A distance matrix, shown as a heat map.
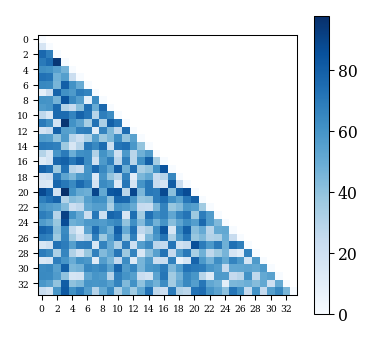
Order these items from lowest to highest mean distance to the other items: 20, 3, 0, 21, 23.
0, 23, 21, 20, 3
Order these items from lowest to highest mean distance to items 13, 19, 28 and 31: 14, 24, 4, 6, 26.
26, 4, 14, 6, 24
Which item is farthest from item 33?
3
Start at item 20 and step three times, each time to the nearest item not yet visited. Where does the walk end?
23
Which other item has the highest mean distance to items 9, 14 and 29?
20
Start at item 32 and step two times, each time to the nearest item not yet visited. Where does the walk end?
30
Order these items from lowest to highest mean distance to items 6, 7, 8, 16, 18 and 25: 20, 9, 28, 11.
28, 11, 9, 20
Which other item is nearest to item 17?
25
